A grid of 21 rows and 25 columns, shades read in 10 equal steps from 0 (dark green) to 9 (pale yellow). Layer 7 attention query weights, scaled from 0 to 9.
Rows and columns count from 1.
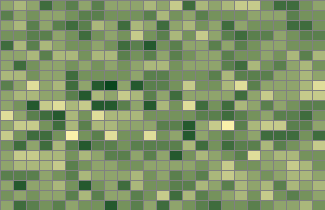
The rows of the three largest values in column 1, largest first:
12, 14, 8
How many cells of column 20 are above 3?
16
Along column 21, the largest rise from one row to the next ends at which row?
15
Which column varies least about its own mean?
17
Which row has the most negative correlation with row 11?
13
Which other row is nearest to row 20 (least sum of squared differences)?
2
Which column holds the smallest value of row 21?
9
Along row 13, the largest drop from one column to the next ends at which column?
19
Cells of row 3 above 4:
11
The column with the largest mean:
5
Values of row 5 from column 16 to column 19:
5 3 5 3
